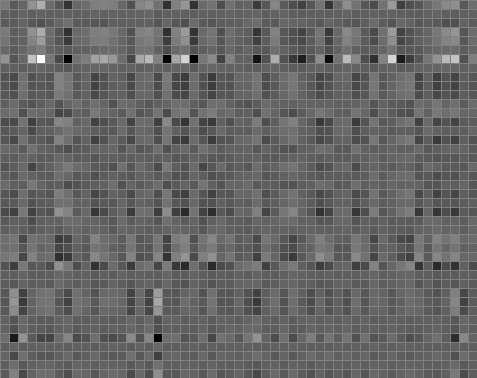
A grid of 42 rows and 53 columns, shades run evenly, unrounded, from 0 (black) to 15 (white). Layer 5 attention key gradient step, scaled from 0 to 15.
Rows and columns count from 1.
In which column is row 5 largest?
5
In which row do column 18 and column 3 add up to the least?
38
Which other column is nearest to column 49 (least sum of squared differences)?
11
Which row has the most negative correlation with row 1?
3
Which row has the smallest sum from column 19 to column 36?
30
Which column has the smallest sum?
37
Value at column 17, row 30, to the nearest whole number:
7
